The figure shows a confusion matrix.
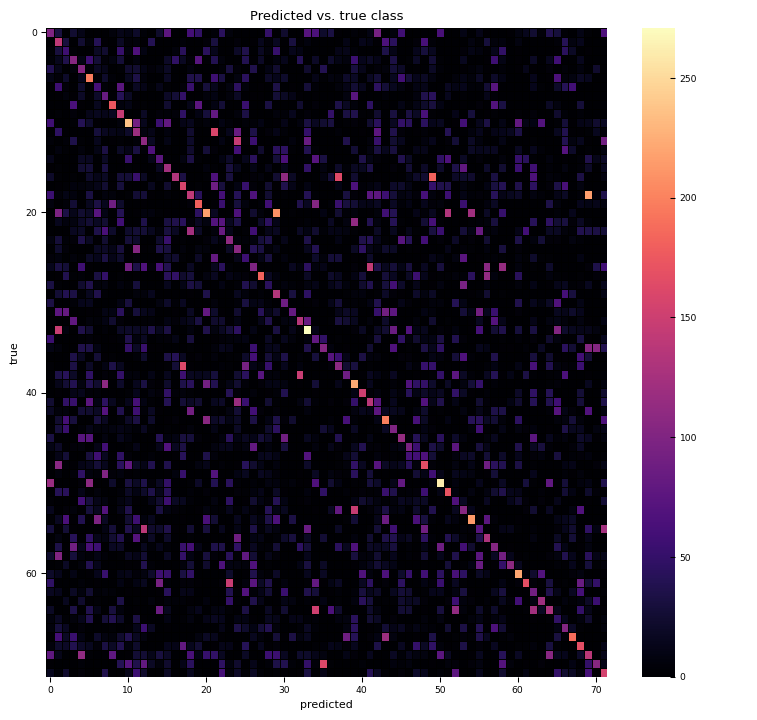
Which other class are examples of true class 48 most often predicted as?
1
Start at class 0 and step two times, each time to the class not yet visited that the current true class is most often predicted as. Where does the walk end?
18
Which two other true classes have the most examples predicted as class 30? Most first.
16, 45
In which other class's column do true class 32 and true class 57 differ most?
50
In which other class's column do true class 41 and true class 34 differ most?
24
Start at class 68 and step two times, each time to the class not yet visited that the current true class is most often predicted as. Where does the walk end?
21
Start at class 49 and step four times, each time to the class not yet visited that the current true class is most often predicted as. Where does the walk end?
29
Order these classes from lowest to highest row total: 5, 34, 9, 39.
34, 9, 5, 39
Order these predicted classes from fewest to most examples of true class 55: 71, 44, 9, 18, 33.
9, 18, 44, 33, 71
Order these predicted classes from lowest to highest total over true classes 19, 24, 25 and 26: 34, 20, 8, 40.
20, 40, 8, 34
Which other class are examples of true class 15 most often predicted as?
53
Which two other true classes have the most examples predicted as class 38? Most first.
67, 43
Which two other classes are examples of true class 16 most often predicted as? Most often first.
49, 37
